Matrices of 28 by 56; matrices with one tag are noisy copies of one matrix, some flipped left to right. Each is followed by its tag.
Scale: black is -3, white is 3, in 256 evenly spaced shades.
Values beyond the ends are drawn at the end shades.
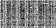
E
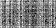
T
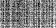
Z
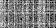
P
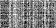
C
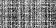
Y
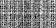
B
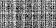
B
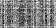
T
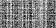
C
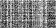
C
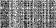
C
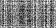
T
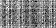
T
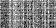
C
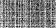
Z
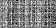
Y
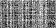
C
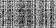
T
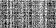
C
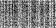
E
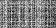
Y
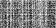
C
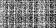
P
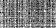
Z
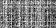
Y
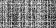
Y
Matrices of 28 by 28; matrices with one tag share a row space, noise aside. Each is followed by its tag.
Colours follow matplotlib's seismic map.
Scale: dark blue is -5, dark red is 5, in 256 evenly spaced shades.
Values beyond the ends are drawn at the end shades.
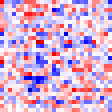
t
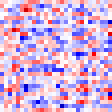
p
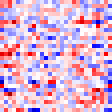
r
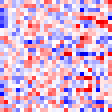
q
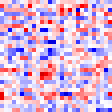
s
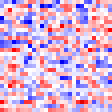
s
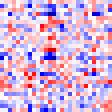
s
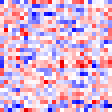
p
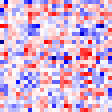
q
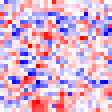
p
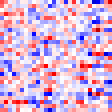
r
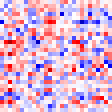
r
